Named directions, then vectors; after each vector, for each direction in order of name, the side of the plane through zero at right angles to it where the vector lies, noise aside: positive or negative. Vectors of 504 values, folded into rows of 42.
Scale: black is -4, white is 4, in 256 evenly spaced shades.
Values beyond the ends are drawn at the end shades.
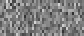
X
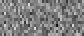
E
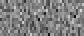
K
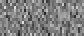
positive, positive, negative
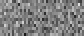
positive, positive, positive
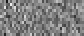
positive, positive, negative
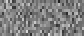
positive, negative, positive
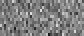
negative, positive, negative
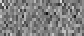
positive, positive, negative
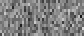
positive, positive, positive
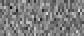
positive, negative, negative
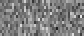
negative, negative, negative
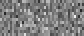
negative, negative, negative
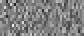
positive, positive, negative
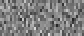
positive, negative, positive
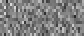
positive, positive, negative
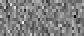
positive, positive, negative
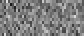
negative, negative, positive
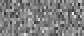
negative, negative, negative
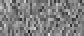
positive, negative, positive
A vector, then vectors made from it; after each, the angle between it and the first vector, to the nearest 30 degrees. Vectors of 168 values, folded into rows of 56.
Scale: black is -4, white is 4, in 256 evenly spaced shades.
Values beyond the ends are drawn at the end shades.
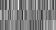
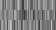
90 degrees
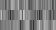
60 degrees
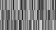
60 degrees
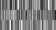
60 degrees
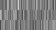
30 degrees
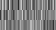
150 degrees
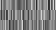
120 degrees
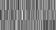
150 degrees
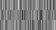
60 degrees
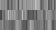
120 degrees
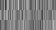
30 degrees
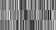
60 degrees
